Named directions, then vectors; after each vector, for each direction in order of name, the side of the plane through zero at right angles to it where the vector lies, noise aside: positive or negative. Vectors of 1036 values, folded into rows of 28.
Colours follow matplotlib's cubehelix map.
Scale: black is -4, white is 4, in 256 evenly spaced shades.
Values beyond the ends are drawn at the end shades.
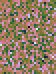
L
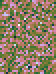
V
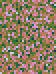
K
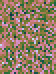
negative, positive, positive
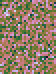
positive, positive, positive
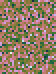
positive, positive, negative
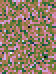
positive, positive, negative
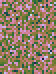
negative, negative, negative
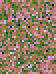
positive, positive, negative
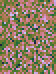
positive, negative, negative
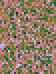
negative, positive, positive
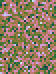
positive, negative, positive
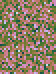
positive, negative, negative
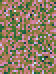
positive, positive, positive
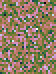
negative, positive, negative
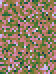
negative, positive, negative
